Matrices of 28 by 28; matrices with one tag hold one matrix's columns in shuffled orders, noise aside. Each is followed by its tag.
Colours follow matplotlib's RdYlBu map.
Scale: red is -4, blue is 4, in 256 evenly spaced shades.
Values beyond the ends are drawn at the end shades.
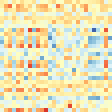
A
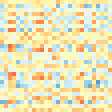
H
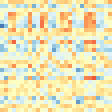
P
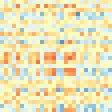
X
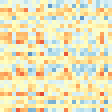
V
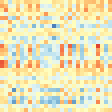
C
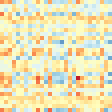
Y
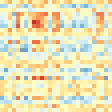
P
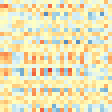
X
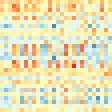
C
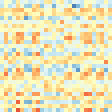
V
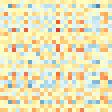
H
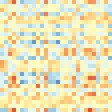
Y
